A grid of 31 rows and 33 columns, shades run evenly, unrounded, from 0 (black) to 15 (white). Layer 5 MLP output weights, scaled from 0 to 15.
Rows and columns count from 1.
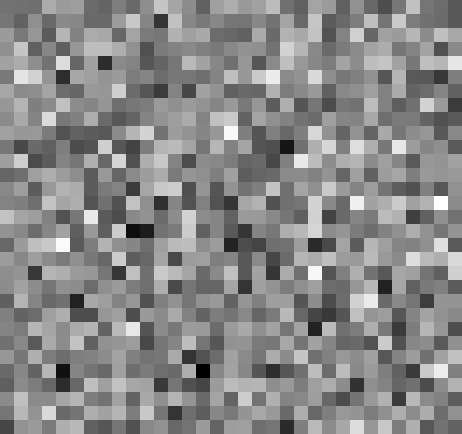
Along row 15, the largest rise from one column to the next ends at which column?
26
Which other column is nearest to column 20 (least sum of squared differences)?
3
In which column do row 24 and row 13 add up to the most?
10
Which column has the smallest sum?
15
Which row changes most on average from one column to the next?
20
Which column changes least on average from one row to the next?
16
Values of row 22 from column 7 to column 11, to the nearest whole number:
10 9 8 9 5
